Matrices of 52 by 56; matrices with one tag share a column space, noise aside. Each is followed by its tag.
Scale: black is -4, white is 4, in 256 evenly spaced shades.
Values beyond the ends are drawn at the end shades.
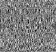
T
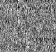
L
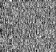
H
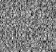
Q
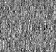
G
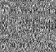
T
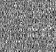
Q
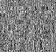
G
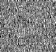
H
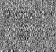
Q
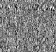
L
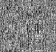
G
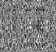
T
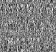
L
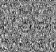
T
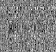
G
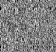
L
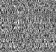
T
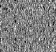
L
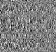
T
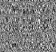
T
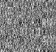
H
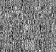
G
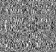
T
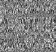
T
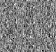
H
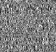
L
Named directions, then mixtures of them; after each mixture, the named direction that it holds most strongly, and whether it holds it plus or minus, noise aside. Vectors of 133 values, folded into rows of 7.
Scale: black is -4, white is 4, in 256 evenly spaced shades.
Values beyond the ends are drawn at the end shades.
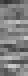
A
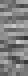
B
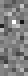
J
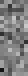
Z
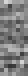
A, minus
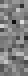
J, minus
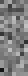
Z, plus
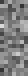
Z, plus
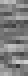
B, minus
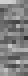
A, minus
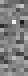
J, plus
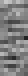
A, minus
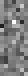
J, plus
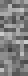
Z, minus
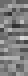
B, minus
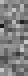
J, plus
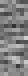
B, minus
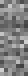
Z, minus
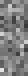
Z, minus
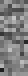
Z, plus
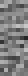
B, plus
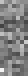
Z, minus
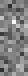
Z, plus
